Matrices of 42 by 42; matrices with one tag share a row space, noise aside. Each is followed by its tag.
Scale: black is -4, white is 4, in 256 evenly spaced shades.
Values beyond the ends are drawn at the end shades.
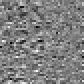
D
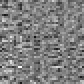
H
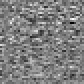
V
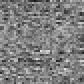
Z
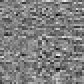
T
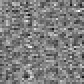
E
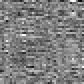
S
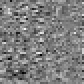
D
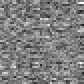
Z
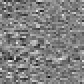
D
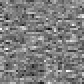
S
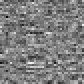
S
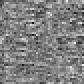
S
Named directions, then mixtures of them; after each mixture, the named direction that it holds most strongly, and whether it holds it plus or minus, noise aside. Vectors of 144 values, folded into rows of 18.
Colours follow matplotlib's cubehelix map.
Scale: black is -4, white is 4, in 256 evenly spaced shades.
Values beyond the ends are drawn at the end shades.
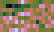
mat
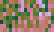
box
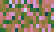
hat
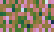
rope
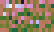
mat, minus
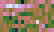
mat, minus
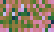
box, plus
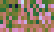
box, plus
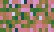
hat, plus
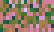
hat, plus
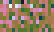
hat, minus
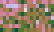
mat, minus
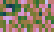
rope, plus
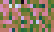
hat, minus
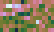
mat, minus
